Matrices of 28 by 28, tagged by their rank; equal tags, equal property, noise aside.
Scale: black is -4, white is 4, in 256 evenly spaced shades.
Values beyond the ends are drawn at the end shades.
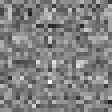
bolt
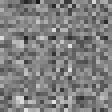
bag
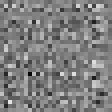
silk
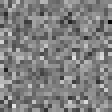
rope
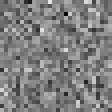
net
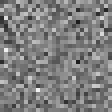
rope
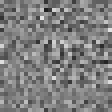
silk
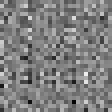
bag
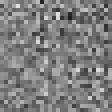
silk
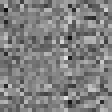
bolt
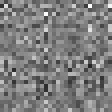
bolt
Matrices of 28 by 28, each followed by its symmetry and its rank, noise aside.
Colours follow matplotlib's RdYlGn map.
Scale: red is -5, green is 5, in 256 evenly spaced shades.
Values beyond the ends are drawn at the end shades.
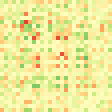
symmetric, rank three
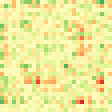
symmetric, rank three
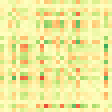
antisymmetric, rank two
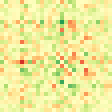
antisymmetric, rank four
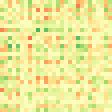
antisymmetric, rank two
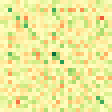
symmetric, rank four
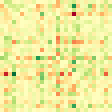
antisymmetric, rank four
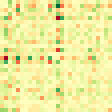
antisymmetric, rank two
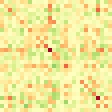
symmetric, rank four
